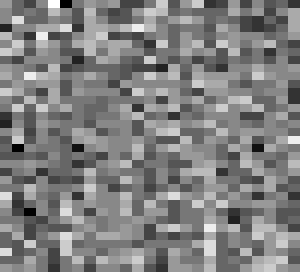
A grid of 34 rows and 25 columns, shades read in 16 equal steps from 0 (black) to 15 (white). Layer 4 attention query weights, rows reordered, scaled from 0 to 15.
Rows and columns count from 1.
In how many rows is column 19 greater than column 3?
17
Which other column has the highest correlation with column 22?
7
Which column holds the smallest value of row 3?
22
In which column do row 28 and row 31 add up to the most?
18
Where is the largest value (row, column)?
1, 5
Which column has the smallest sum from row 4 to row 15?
25
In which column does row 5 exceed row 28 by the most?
4
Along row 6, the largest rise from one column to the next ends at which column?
14
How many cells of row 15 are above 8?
3
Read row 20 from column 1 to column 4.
5 5 6 5
